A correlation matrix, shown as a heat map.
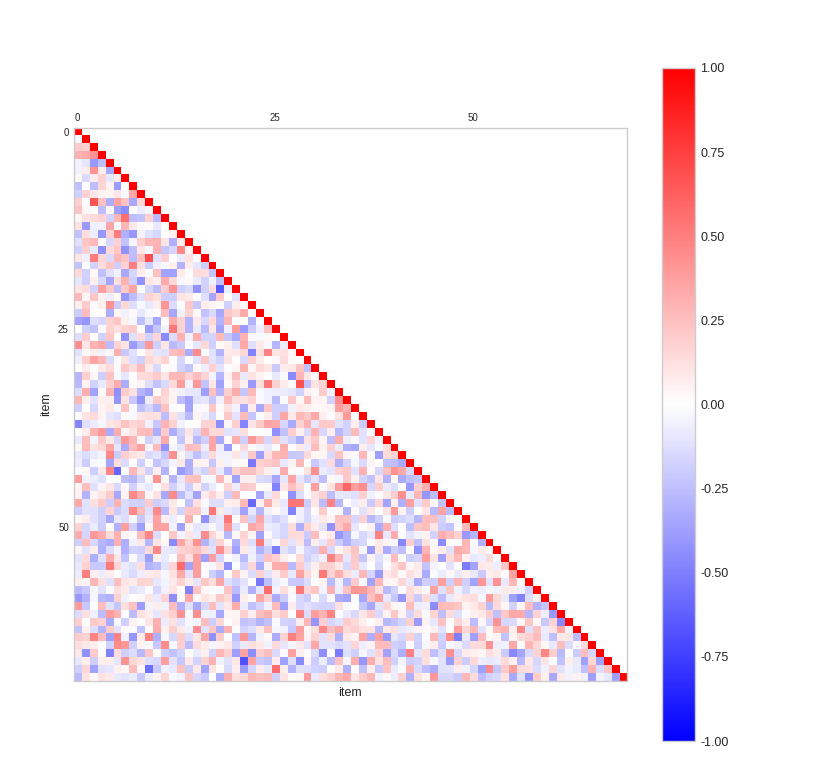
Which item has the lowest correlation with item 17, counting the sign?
64
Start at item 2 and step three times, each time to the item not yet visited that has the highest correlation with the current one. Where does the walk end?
51
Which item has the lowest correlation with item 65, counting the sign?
69
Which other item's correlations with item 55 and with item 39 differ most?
13
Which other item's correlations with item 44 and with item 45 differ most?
36
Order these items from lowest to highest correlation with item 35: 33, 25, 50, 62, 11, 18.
25, 50, 18, 62, 11, 33
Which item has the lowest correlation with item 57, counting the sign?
23
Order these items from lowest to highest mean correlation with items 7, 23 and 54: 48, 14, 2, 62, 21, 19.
2, 62, 21, 19, 14, 48
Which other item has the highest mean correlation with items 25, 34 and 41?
12
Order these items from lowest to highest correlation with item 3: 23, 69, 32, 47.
32, 23, 69, 47
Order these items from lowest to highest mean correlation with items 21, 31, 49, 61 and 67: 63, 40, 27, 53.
27, 40, 53, 63
